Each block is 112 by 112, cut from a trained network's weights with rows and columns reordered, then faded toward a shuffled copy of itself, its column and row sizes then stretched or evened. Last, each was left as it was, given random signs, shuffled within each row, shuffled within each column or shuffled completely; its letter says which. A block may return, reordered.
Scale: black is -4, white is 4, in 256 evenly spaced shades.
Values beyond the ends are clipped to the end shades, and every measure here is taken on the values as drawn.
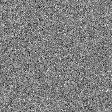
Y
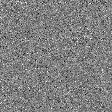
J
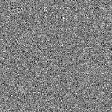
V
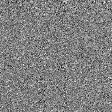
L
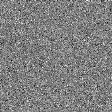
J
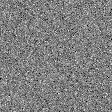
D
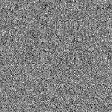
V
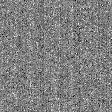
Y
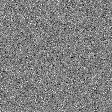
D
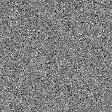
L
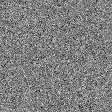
D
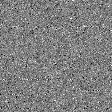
J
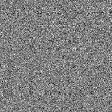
V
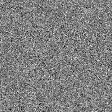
J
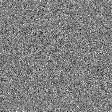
J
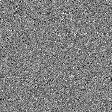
J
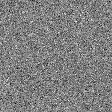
D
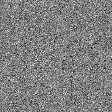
L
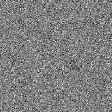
V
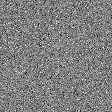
D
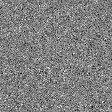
J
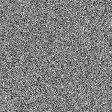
Y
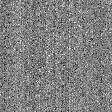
Y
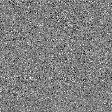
L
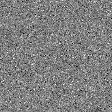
J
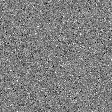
D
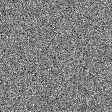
D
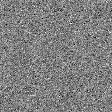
J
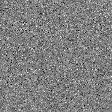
J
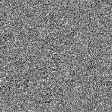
V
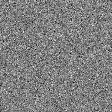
Y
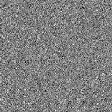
V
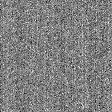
Y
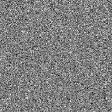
V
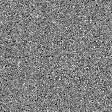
J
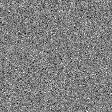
J
